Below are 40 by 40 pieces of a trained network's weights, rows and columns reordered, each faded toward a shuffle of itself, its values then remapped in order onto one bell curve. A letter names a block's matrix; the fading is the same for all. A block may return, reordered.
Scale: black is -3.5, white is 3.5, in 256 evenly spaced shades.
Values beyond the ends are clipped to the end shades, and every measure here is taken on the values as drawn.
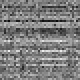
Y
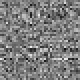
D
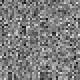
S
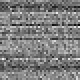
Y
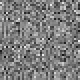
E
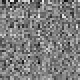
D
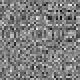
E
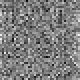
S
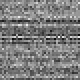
Y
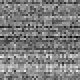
Y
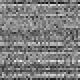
Y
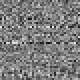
D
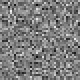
E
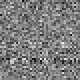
D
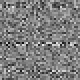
D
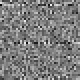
D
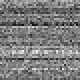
Y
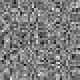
E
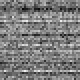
Y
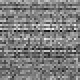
Y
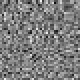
E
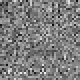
S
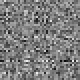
D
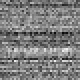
Y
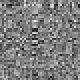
D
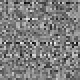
D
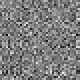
E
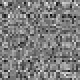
E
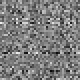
D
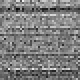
Y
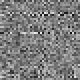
D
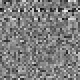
D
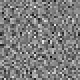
E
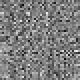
S
